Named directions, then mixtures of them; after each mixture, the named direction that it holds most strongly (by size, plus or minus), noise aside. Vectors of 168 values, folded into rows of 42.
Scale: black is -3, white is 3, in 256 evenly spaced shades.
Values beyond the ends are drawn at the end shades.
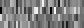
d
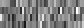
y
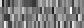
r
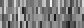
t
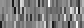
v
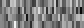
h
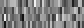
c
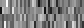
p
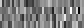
r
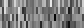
t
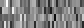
p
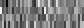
p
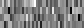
r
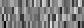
c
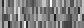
t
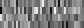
d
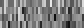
t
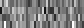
p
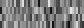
v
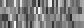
h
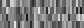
h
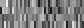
p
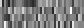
r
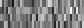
r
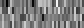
p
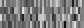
c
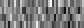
t
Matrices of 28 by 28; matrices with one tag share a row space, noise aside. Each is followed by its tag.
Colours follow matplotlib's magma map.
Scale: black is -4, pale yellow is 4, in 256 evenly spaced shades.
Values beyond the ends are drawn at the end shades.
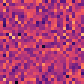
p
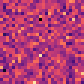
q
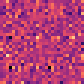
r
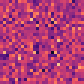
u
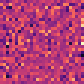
r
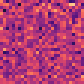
q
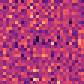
u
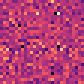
u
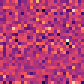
p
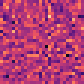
q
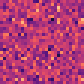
u
